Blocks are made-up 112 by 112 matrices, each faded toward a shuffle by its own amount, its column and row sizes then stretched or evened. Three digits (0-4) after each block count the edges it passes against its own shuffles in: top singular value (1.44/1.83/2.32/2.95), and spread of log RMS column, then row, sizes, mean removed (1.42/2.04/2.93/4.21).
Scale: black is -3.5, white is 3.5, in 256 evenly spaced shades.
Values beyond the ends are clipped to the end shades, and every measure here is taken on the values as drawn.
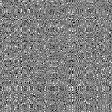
4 2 1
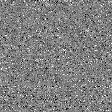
1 0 2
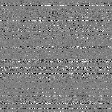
3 1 4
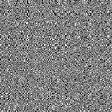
3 2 2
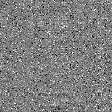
2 1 0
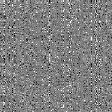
3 3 0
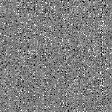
2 2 0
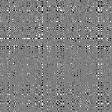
4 3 3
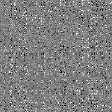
2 3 2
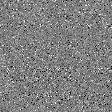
0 0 2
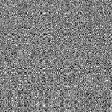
3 0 2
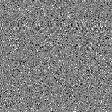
3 0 0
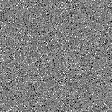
2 0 0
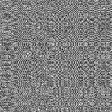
4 1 1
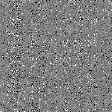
1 3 2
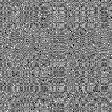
4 0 0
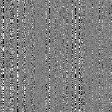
4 4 0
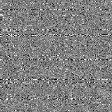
3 1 3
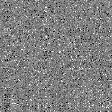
2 1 1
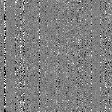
1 4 1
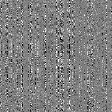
3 4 0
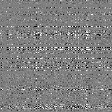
3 2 4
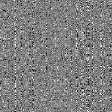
3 3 1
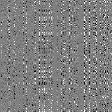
4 4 1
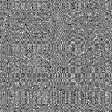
4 0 0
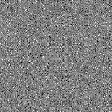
3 1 0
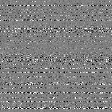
3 1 4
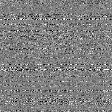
1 0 4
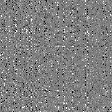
2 3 1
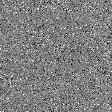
0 0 2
